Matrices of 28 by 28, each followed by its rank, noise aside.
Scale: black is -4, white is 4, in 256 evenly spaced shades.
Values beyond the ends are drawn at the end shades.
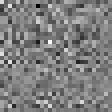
four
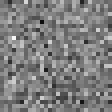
eight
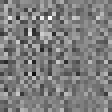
four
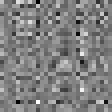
three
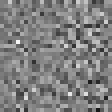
six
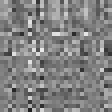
four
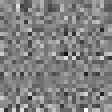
four
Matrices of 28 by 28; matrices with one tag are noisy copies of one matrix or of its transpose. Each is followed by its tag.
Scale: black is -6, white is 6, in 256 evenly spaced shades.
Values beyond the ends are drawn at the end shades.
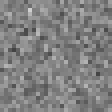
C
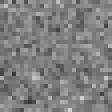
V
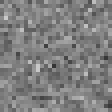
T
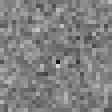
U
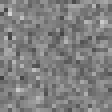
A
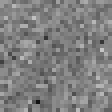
U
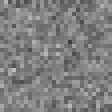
V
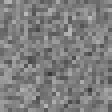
A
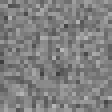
V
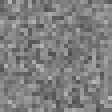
T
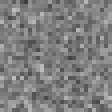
T
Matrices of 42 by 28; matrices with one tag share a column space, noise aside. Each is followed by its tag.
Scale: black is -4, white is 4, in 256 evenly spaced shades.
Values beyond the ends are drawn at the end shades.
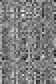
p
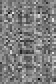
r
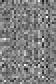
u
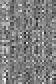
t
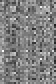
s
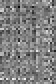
s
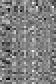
s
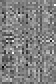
r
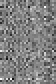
s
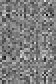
p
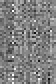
t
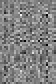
r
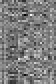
p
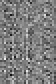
p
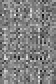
p
